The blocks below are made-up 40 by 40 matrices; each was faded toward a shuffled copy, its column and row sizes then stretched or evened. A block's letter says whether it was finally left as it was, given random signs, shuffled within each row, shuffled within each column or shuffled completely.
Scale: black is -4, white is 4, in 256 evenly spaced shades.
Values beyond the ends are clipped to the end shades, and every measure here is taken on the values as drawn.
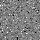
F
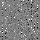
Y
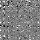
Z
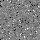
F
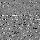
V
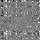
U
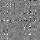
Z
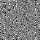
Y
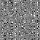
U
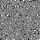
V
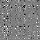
Z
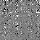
Z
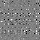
U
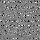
V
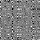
U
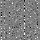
Y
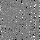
Y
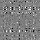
U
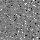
F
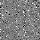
Y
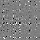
U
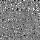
V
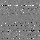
V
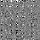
Z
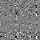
Z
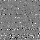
V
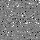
V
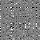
Z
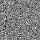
Y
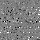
V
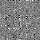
U
